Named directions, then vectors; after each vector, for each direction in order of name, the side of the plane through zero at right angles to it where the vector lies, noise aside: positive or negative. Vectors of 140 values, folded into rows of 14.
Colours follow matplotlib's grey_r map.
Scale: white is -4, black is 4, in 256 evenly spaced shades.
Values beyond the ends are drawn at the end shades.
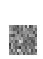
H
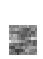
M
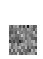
negative, negative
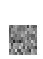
negative, negative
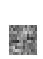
positive, negative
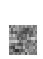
negative, positive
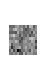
negative, positive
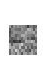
negative, negative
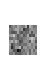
negative, positive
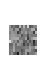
positive, positive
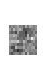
negative, positive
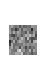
positive, negative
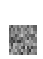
negative, negative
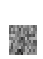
negative, positive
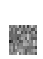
negative, negative
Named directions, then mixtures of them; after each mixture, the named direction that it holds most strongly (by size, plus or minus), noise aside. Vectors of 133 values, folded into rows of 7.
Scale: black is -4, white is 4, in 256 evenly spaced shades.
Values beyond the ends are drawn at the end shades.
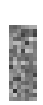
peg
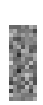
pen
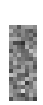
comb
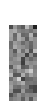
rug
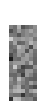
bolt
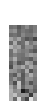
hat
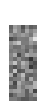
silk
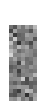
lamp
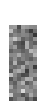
comb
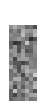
peg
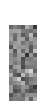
rug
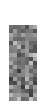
pen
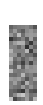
comb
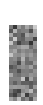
lamp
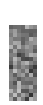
hat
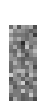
comb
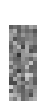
pen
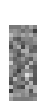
pen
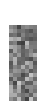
hat
